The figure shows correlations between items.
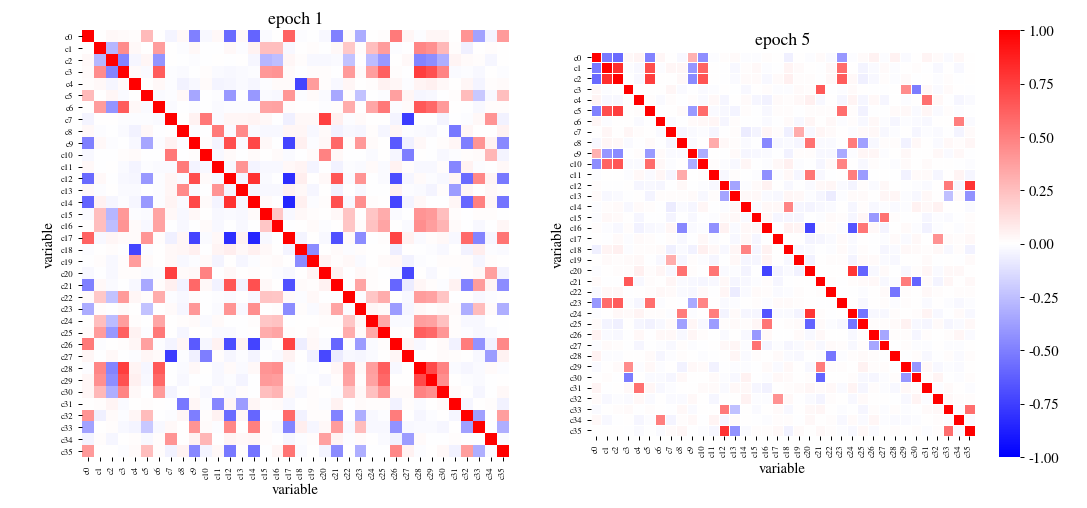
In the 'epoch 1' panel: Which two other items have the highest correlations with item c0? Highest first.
c17, c26
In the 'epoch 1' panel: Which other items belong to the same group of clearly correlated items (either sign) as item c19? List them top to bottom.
c4, c18
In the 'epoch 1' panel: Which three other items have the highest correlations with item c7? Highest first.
c20, c10, c34
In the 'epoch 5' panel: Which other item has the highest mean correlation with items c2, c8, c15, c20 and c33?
c24
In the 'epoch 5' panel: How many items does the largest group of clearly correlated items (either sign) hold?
7
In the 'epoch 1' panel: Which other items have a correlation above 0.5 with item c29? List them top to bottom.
c3, c6, c25, c28
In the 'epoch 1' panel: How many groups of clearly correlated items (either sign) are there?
5
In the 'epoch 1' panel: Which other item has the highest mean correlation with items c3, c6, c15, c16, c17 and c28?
c29
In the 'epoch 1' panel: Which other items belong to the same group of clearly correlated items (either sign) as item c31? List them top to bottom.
c8, c11, c13
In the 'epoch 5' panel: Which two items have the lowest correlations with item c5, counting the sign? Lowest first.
c0, c9
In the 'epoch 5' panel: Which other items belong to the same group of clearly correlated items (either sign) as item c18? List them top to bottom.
c14
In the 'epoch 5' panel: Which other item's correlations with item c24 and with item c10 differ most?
c20
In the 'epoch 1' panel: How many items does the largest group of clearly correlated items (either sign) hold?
12
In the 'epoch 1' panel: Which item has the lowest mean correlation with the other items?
c2
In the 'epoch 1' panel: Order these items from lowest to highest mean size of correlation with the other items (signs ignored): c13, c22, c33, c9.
c13, c22, c33, c9
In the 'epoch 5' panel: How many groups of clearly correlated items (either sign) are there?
11
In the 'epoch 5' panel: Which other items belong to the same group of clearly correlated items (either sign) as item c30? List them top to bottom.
c3, c21, c29
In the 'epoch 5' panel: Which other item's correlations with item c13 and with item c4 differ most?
c31
